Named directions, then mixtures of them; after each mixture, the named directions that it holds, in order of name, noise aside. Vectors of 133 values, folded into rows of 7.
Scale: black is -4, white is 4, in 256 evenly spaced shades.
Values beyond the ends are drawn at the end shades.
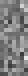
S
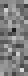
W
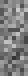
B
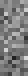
B, S.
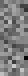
B, S, W.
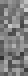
B, S, W.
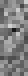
B, W.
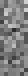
B, S, W.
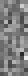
S.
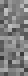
B, S, W.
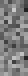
B, S.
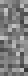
S, W.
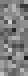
S, W.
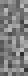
S, W.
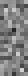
W.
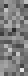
W.
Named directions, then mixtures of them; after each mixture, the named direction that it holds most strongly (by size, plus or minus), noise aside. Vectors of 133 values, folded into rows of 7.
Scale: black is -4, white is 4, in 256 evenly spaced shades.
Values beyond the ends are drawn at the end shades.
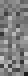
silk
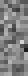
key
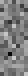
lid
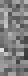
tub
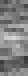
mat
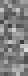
key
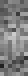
mat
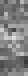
mat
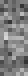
mat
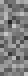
lid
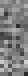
silk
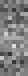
mat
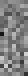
silk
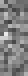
key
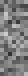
lid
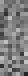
silk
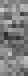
mat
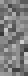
key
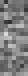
mat
